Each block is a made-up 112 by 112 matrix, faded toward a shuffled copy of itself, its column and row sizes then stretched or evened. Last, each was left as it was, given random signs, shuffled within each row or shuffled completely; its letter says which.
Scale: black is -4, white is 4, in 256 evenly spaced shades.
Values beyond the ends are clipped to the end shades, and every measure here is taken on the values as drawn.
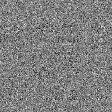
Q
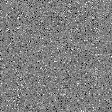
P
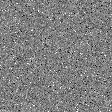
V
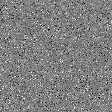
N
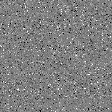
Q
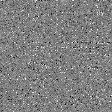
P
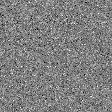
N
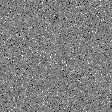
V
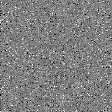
Q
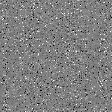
Q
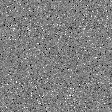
N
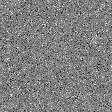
V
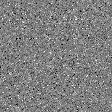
N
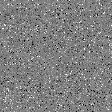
P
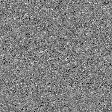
N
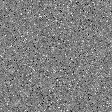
V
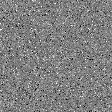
N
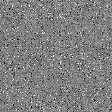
Q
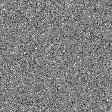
N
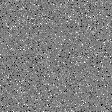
N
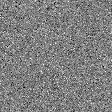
V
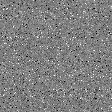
N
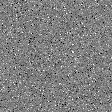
V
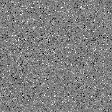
P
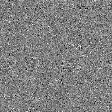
P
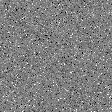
V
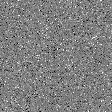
V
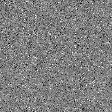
P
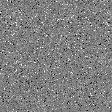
N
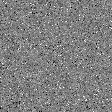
V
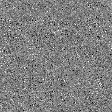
P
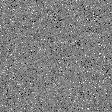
V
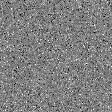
N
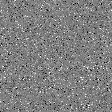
N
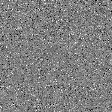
N
